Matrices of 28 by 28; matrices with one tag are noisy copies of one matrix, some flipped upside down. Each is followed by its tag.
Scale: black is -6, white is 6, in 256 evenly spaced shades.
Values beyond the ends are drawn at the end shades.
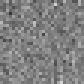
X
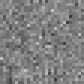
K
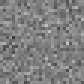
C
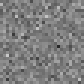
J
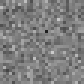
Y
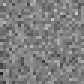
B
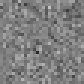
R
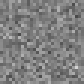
R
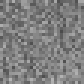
X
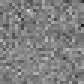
C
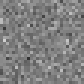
J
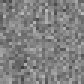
K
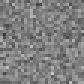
C
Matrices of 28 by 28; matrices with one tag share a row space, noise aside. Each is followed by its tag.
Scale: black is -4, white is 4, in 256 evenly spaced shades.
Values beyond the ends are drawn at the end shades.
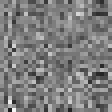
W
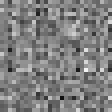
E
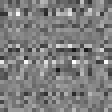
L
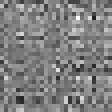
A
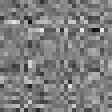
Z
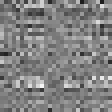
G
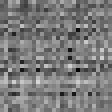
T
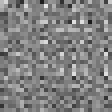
L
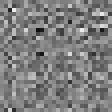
W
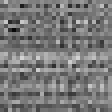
T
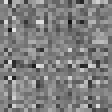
W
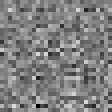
E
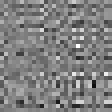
A
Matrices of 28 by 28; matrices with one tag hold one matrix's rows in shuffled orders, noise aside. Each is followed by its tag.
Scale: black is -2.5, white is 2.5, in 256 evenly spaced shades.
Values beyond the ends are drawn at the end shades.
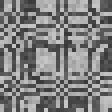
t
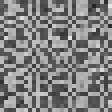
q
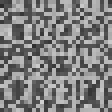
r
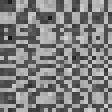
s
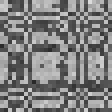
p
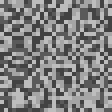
r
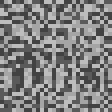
r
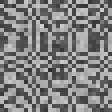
q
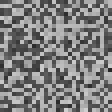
r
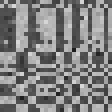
s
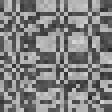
t
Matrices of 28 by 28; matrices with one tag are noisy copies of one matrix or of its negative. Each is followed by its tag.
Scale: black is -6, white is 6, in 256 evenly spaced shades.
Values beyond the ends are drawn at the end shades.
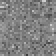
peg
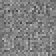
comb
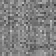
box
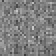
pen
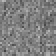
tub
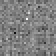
box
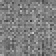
comb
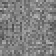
peg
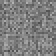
comb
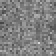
peg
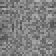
peg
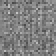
comb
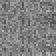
tub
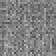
comb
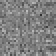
tub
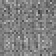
comb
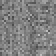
box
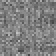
tub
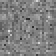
peg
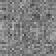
peg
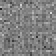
comb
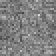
peg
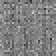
comb
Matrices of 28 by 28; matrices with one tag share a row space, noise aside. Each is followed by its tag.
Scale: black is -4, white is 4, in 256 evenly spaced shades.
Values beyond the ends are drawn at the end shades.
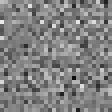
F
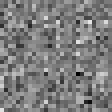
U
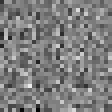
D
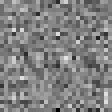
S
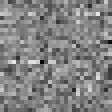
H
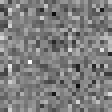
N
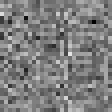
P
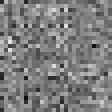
P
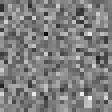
U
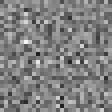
D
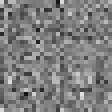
D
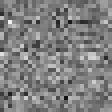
P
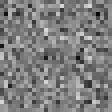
U
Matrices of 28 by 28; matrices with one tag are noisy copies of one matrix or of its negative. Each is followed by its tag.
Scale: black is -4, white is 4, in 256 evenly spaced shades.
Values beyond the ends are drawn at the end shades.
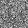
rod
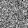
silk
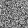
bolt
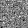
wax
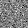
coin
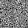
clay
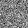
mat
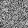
silk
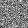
wax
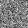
coin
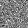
coin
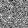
rod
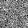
silk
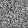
bolt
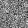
silk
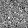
rod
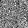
mat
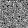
wax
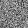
silk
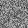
bolt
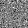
clay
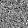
mat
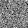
coin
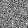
silk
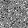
silk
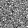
coin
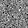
bolt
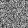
clay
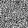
mat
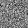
bolt
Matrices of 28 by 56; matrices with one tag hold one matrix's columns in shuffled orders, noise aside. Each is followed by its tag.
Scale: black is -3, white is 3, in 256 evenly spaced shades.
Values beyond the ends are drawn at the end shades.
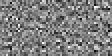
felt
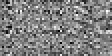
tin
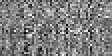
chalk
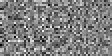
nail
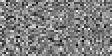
nail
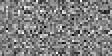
tin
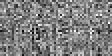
chalk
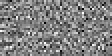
felt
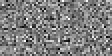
nail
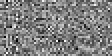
nail
